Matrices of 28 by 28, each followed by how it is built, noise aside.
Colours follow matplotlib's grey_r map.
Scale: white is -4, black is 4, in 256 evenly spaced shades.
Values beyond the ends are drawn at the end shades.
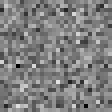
uneven rows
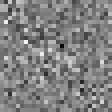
banded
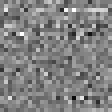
uneven rows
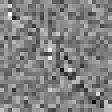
banded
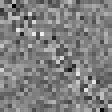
banded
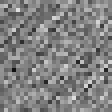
Hankel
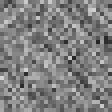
Toeplitz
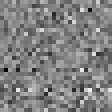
uneven rows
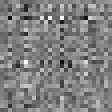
low rank
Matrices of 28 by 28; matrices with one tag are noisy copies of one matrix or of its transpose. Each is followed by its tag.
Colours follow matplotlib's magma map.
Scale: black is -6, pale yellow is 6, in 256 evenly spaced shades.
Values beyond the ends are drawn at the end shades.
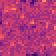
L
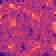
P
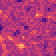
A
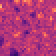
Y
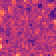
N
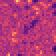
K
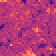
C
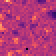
Y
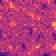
P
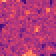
C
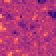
Y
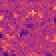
K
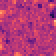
N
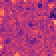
N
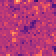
K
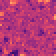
N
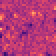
K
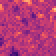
Y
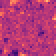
N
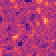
A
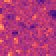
Y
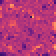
P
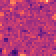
N
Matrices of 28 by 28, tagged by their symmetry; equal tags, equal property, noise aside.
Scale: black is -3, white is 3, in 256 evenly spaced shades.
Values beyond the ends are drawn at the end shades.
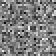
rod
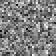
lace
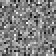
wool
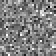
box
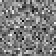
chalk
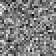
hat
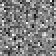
lace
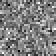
lace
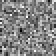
wool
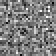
box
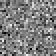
hat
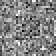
rod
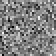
lace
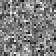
wool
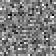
wool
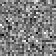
hat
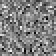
chalk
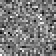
box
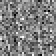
rod
